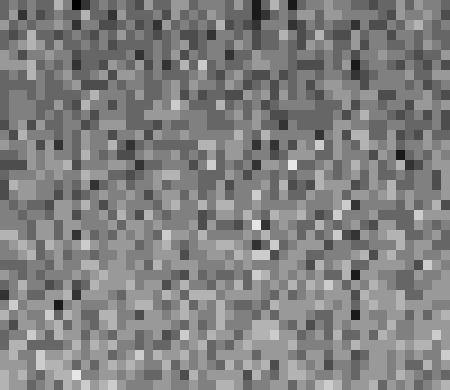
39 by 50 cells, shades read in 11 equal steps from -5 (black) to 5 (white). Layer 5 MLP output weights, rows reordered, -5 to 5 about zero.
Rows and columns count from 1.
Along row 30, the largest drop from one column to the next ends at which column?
9
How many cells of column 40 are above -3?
32
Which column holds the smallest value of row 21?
40
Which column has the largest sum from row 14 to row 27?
10
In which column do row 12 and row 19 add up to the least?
11
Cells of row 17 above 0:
16
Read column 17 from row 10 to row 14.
-1 -1 1 -1 -2
